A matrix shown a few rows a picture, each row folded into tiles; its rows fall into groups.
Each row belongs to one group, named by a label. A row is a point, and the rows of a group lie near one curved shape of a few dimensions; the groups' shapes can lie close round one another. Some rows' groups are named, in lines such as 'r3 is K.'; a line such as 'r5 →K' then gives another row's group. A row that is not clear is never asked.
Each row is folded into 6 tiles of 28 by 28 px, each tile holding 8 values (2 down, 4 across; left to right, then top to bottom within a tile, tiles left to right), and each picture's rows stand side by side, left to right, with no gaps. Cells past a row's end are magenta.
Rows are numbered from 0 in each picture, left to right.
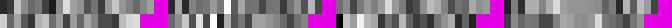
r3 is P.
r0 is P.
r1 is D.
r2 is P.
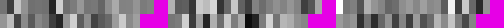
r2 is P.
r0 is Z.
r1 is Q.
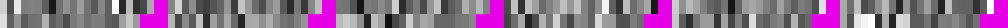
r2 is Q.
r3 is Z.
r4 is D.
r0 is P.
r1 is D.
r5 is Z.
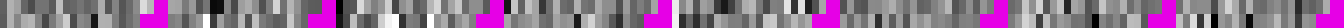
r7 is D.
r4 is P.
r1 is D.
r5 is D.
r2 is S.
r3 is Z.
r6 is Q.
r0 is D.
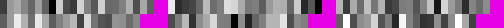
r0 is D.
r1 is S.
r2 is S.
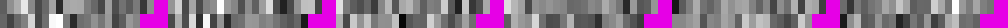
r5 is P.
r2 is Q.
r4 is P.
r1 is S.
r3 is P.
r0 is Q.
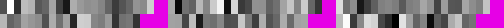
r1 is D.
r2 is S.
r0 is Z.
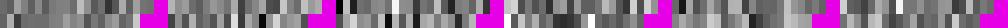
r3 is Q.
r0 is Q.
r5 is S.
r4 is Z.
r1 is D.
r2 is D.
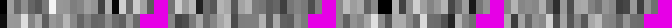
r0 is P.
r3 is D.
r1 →Q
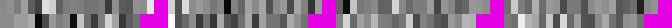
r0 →D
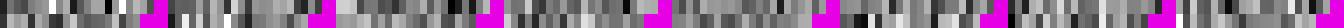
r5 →Q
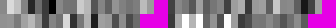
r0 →D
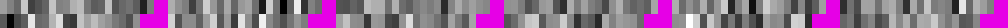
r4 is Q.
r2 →Q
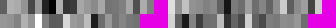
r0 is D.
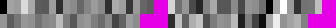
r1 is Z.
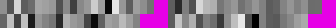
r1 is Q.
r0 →D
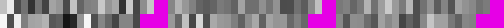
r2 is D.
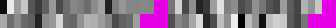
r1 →D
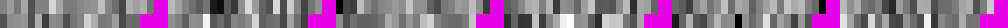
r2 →P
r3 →Q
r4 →S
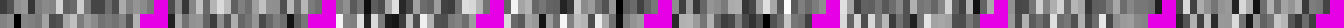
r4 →P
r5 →Q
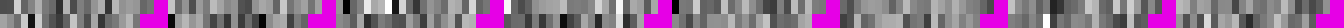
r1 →P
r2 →D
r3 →P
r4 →P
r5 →S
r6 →D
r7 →Q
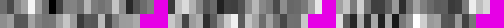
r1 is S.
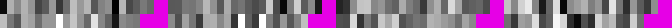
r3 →Q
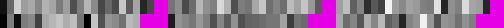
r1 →P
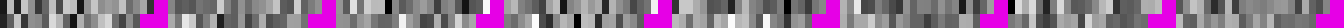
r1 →Q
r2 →S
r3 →Z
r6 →S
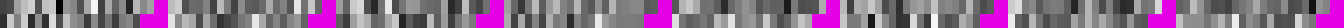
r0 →S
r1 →Q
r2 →Q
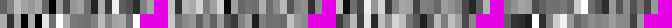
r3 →Q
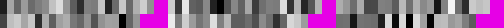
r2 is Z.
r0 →D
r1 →P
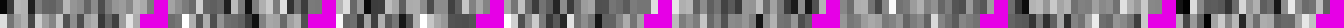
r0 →P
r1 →Q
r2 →Q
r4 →P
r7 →P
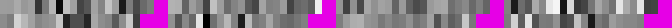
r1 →D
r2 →Q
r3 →D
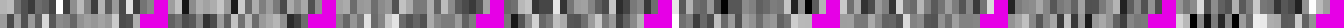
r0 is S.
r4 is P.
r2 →Q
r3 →Q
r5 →S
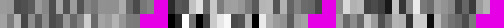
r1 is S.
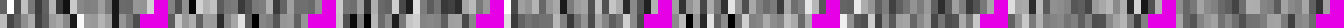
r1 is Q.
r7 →D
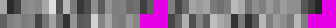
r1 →S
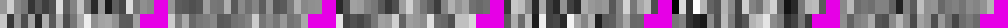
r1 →Q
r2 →P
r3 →D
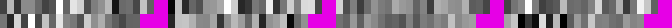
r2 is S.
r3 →Z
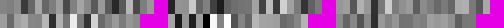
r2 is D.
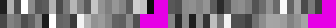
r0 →Z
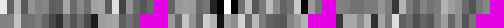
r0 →P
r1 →D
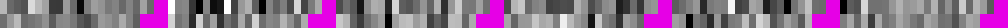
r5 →P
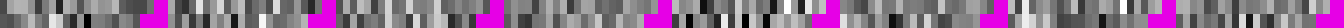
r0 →Q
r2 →Z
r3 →Q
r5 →Q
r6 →P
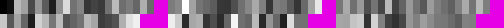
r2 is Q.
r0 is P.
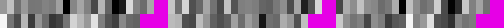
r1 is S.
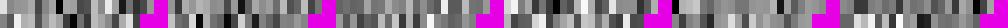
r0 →Q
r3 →D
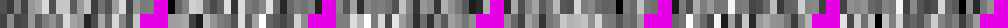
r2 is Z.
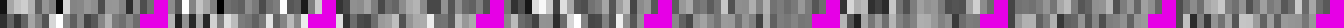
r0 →Q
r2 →P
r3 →Q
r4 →Q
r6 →D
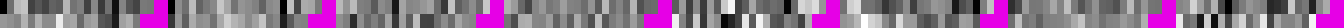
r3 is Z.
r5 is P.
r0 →P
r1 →P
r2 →D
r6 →Q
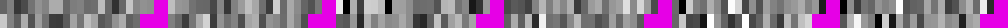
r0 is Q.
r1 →D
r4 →Z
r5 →D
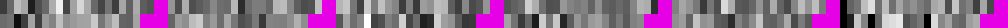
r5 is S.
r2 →P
